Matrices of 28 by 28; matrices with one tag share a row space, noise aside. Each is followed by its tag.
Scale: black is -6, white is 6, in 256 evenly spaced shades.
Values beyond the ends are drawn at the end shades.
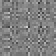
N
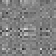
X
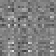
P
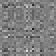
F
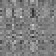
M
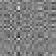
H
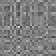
H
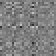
M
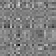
H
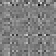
N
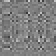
N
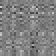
M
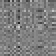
H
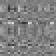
P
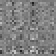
M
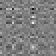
M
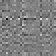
X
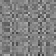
N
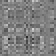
F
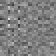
P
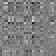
F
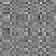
N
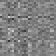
P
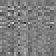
P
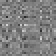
X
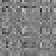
X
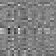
P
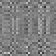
N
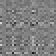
M
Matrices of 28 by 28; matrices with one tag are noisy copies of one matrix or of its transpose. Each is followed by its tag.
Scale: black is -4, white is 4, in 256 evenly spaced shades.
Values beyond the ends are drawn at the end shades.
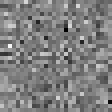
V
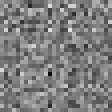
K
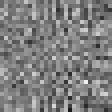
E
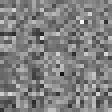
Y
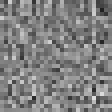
Y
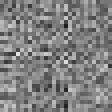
V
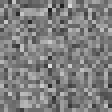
K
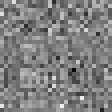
K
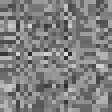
V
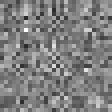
V
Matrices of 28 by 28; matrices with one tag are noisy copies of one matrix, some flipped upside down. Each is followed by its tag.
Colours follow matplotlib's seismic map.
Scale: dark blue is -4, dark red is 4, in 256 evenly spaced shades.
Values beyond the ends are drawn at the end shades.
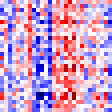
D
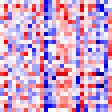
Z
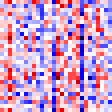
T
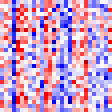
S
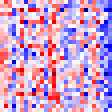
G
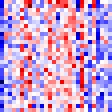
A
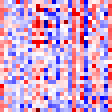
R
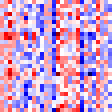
T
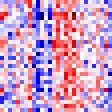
D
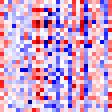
R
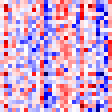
Z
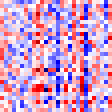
R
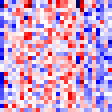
A
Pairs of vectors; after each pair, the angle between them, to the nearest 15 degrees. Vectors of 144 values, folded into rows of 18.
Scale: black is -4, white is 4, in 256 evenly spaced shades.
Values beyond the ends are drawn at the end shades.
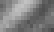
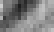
165 degrees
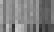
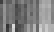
165 degrees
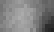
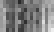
135 degrees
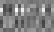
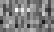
45 degrees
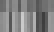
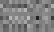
90 degrees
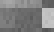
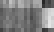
30 degrees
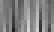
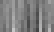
165 degrees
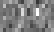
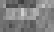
60 degrees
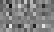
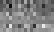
30 degrees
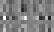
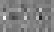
45 degrees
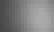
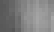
15 degrees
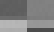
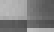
150 degrees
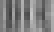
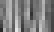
135 degrees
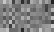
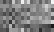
150 degrees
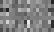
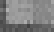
105 degrees
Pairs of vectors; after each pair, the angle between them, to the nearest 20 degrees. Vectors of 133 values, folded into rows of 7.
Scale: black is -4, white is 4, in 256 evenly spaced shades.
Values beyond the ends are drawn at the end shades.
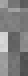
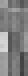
20 degrees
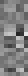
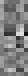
160 degrees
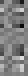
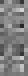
20 degrees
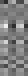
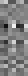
160 degrees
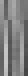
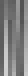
80 degrees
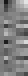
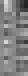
160 degrees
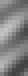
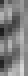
140 degrees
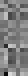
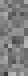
40 degrees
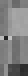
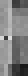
40 degrees
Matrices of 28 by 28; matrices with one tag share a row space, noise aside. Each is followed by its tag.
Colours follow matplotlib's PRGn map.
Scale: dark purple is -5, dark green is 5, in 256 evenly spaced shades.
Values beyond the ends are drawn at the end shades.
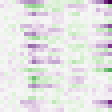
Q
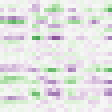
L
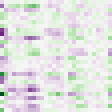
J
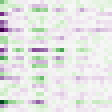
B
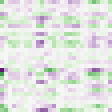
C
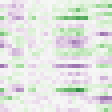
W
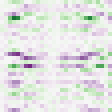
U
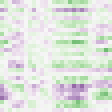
W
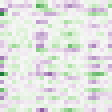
C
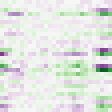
W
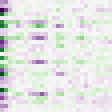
B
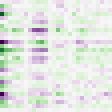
B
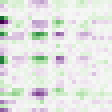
B
